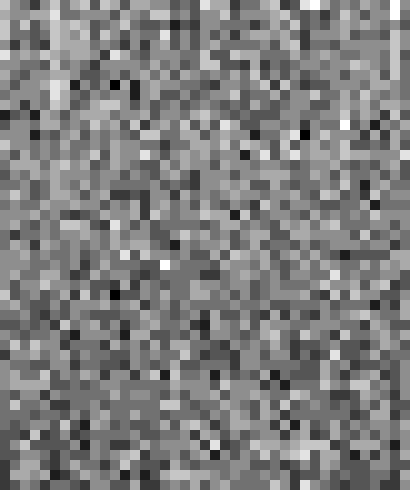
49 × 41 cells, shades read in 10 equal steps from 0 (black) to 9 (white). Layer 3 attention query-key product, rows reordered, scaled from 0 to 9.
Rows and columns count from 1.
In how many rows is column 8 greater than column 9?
19
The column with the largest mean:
6
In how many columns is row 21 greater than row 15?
16
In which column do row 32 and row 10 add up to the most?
37
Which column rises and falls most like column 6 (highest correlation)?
40
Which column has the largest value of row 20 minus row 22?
24
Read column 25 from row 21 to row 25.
4 7 4 5 4
